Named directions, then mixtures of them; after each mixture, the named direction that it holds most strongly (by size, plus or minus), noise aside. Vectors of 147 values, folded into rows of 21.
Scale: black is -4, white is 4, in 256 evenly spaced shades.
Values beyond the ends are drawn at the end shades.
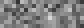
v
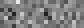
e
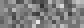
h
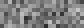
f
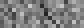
h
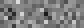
e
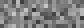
f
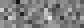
e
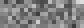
h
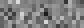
e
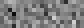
e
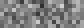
h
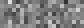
f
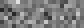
e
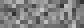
e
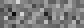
e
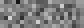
e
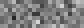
h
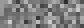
v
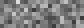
v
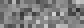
f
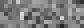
f
